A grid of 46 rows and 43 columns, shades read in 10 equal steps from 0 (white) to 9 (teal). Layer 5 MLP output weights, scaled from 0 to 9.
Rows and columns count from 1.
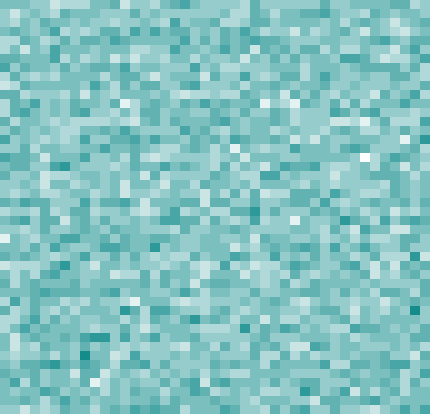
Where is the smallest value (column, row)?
37, 18
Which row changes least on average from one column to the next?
1
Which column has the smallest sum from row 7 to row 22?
5
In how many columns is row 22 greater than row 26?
13
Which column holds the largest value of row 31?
6
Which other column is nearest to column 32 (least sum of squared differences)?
8
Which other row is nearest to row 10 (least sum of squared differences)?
38
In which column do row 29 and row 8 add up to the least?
43
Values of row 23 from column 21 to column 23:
2 6 6
